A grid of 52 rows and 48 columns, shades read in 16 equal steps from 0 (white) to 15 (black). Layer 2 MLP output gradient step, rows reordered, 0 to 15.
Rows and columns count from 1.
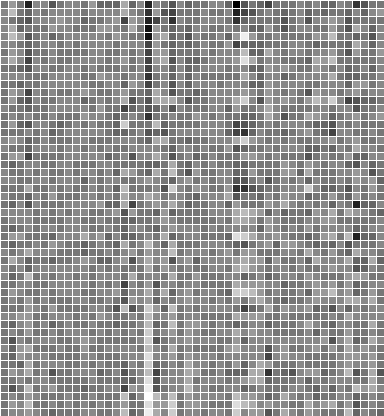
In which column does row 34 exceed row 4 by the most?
45
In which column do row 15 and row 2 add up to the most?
19
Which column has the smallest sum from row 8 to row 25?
20
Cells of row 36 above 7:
20
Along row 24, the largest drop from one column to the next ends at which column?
22
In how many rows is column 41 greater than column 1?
16
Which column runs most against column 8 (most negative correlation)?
12
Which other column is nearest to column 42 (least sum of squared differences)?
21
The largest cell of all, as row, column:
1, 30
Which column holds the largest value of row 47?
34
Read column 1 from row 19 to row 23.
7 8 8 7 7
